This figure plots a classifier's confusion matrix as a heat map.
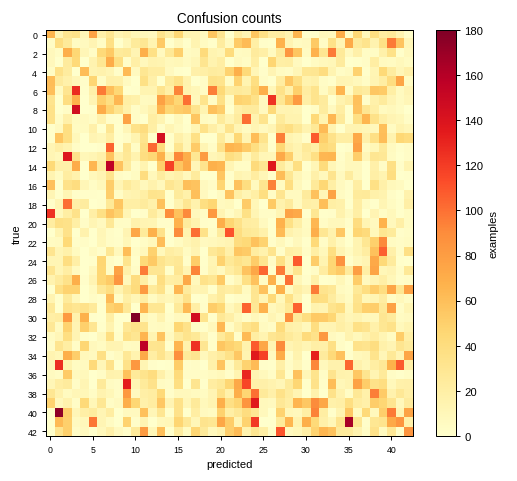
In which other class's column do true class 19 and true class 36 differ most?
0
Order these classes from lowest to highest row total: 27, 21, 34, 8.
8, 21, 27, 34
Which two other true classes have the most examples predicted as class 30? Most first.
41, 39
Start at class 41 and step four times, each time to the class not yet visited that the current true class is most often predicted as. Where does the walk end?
31
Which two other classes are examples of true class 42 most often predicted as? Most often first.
27, 11
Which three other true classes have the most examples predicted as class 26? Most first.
14, 7, 16
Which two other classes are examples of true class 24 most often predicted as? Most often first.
29, 34
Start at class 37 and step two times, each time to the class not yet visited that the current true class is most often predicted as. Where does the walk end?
23
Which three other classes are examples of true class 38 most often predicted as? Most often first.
24, 9, 22
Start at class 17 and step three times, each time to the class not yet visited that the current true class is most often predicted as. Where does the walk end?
13
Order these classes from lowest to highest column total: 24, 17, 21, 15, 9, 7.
21, 9, 17, 7, 15, 24
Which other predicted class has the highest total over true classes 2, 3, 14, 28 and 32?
7
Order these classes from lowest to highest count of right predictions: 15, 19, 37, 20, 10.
15, 10, 37, 20, 19
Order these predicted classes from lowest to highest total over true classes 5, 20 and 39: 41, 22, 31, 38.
38, 41, 22, 31
